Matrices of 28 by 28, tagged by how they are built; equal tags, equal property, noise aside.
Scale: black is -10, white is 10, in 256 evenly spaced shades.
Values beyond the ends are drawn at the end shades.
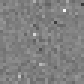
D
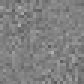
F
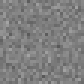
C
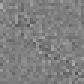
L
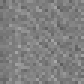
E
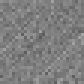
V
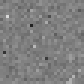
D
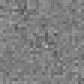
F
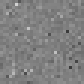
D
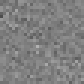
F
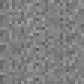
E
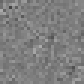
F
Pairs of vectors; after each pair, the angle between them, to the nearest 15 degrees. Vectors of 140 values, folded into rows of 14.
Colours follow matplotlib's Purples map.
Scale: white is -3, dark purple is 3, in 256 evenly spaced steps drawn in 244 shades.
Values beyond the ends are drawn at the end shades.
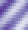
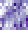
135 degrees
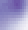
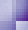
105 degrees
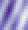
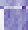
90 degrees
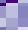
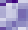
30 degrees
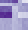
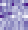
60 degrees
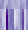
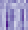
30 degrees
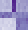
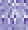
105 degrees
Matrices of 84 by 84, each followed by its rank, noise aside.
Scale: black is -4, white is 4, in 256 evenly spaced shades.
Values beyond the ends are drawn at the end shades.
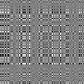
one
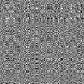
four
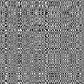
three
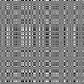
one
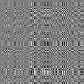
two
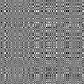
two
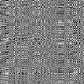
three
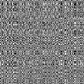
four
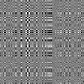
one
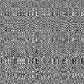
four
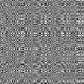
three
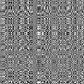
three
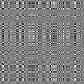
one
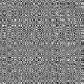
four
